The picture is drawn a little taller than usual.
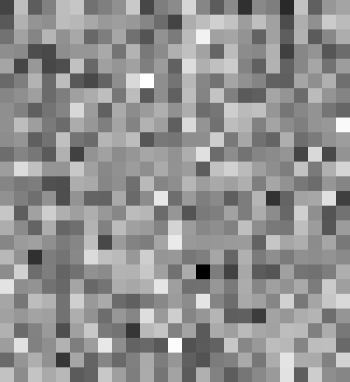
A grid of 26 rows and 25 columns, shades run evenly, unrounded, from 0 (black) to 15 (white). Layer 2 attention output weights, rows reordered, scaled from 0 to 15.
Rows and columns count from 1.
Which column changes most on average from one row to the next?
11
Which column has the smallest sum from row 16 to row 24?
5
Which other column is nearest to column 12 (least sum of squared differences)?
9
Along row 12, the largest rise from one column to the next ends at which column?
16
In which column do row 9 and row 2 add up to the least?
13
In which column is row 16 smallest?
24
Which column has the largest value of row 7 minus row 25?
14
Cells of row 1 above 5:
21
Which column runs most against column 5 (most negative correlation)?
12
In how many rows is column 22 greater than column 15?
15
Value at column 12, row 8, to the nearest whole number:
10
